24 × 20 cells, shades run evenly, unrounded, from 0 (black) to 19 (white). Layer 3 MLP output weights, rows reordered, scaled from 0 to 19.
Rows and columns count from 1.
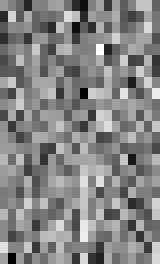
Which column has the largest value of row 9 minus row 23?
13
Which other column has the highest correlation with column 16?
3
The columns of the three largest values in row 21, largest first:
11, 8, 12
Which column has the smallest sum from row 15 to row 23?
5
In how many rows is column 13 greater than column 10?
16
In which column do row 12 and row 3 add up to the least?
10
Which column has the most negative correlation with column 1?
19
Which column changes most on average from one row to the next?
17
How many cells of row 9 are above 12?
8
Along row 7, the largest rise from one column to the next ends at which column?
18
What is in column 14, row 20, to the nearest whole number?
5
